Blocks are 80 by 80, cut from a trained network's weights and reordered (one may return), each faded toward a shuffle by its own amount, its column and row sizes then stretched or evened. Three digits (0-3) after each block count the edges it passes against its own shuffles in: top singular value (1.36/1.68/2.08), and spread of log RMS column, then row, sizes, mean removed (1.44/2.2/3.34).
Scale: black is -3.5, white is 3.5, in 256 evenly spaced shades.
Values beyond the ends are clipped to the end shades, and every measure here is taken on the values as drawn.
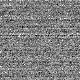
2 1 1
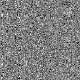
1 2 0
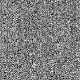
2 1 1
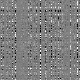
3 3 1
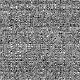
2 2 0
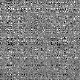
2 2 2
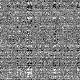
3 2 1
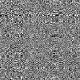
3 1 2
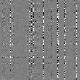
3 3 1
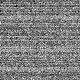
3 0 0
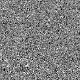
0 1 1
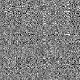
2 1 2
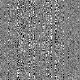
0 3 0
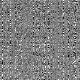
1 3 0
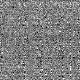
1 2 0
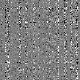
0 3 2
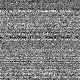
3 0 2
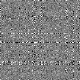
2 2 2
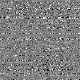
0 1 3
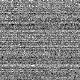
3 1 1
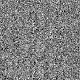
1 1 0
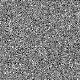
0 1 1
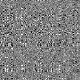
3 2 2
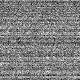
3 1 0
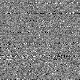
0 0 2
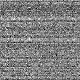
3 1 0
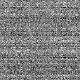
3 2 1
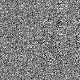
0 1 1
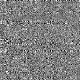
2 1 2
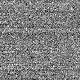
1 1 0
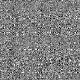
1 1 2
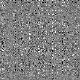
0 2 2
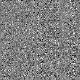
0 2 1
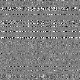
3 1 3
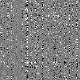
2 3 1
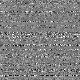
0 0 3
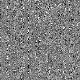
0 2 1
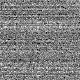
3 1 1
